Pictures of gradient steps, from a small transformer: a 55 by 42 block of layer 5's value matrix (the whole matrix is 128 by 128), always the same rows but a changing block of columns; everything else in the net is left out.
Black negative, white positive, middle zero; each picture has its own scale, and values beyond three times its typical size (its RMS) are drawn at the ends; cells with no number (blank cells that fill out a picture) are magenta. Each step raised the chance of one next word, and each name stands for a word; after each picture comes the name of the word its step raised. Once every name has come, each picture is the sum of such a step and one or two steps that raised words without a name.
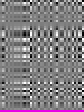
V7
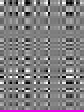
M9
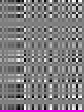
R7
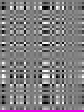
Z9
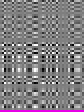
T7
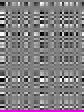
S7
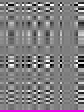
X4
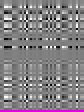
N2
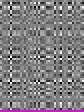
V7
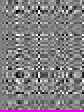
M9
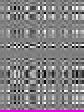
Z9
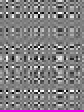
T7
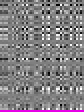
R7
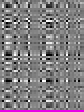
N2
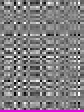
V7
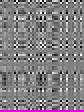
N2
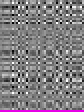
N2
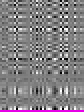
R7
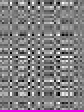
V7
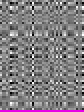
V7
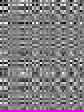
X4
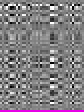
X4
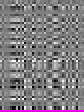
R7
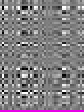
Z9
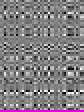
T7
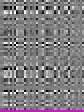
Z9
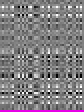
T7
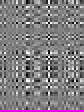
T7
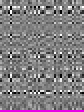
T7
